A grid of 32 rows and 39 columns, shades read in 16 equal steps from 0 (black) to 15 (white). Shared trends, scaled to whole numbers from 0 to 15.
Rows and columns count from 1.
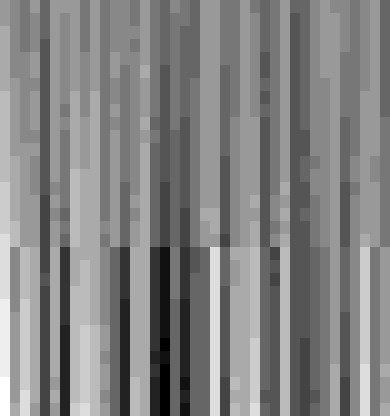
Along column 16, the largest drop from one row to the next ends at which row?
20
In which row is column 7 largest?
1
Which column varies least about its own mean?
30
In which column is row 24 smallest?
17
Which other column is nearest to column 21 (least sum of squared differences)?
12
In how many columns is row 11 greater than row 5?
10
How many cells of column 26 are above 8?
23
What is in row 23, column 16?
3
